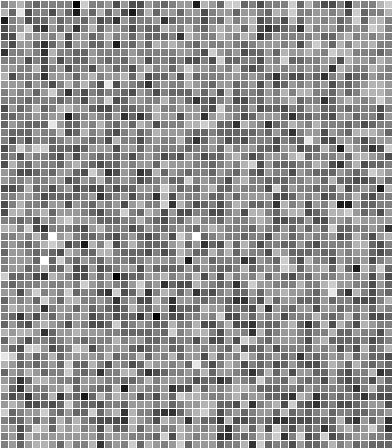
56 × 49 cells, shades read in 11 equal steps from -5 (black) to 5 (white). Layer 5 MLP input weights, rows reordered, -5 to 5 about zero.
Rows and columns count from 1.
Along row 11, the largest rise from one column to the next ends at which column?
14
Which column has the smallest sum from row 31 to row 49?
47
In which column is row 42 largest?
22
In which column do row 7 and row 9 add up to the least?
6
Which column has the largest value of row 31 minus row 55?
29
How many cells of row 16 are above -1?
32
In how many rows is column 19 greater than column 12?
19
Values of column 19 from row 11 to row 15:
-3 0 0 0 -1
